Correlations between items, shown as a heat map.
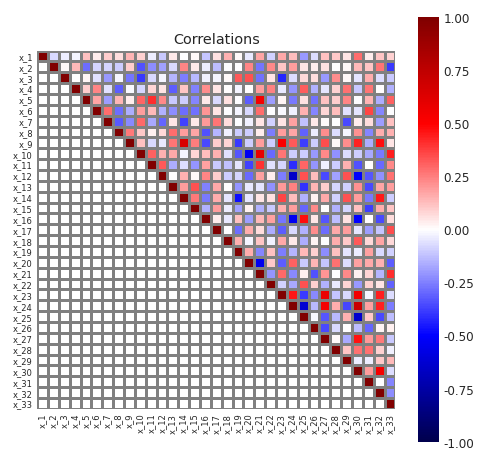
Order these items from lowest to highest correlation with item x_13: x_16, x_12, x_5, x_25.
x_25, x_16, x_5, x_12
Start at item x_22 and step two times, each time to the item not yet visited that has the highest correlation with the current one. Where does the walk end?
x_16
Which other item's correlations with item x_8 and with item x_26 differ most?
x_27
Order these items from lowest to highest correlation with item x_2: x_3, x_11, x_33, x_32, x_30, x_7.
x_33, x_11, x_7, x_3, x_30, x_32
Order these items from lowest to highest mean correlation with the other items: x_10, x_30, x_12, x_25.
x_25, x_12, x_10, x_30
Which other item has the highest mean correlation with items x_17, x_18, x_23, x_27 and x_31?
x_30
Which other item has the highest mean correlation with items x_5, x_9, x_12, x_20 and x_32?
x_14
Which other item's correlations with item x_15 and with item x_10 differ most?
x_21
